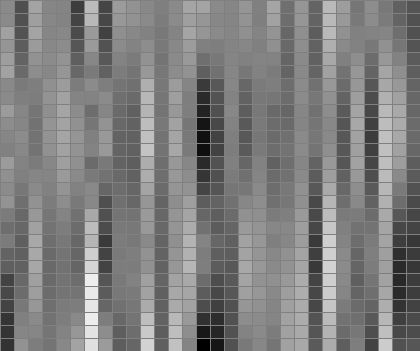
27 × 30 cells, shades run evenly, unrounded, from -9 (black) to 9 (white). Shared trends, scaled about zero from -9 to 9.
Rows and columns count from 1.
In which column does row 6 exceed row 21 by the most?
29
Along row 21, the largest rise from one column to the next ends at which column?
24
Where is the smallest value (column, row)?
15, 27
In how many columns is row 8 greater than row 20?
15
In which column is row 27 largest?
7
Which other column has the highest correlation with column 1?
17
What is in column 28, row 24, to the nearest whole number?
3
